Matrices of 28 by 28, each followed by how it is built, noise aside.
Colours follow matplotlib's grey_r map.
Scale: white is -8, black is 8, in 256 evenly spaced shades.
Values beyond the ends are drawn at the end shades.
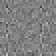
low rank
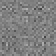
low rank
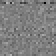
uneven rows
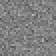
noise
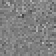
upper triangular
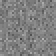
low rank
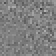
upper triangular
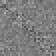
banded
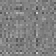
low rank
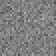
noise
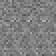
repeating columns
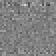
uneven rows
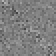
banded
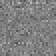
uneven rows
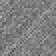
Hankel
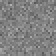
repeating columns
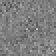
block diagonal
